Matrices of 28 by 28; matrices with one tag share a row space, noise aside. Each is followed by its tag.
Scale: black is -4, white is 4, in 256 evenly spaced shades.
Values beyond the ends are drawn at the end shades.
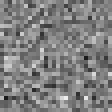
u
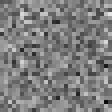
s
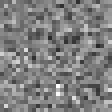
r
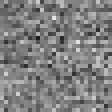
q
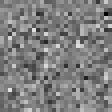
s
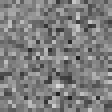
r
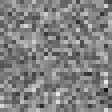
s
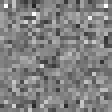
s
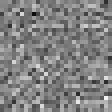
s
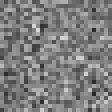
u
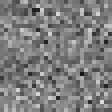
q
